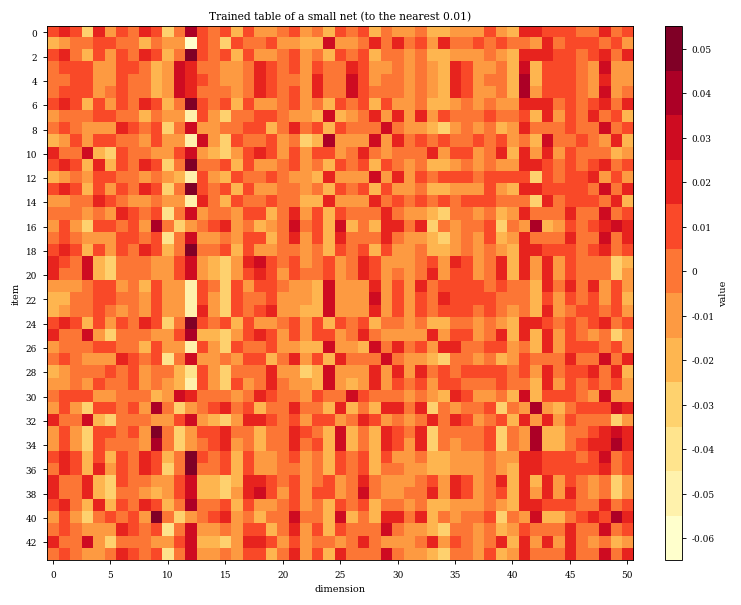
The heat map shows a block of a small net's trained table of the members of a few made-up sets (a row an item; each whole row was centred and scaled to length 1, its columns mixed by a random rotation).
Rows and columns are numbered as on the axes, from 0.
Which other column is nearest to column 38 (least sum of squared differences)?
46
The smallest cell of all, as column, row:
12, 1
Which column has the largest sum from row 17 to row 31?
43
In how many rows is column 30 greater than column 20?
18
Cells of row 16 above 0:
20
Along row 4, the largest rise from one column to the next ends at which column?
41
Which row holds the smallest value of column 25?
7
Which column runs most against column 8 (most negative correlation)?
16
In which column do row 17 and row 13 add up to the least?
10
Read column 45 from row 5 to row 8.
0.01 0.01 0.01 0.01
